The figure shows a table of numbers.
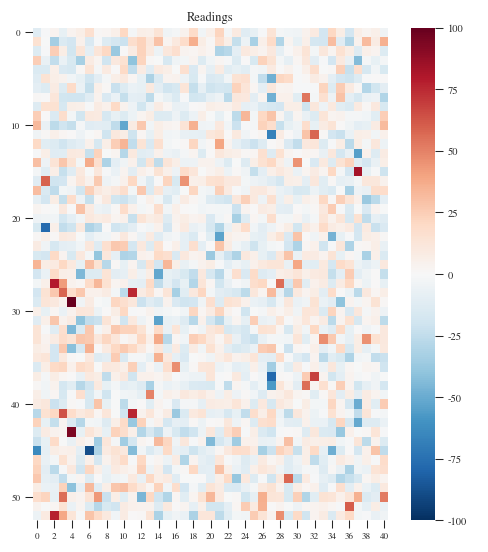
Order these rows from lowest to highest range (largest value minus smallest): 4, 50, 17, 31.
4, 17, 31, 50
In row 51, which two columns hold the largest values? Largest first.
36, 26
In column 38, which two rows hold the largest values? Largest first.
33, 1
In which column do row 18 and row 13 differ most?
37
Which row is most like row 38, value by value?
7
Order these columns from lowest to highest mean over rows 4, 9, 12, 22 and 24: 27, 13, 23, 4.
23, 4, 13, 27
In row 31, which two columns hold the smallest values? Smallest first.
14, 5
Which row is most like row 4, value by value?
20
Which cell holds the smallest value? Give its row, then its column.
45, 6
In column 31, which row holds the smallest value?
50
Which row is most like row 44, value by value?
24
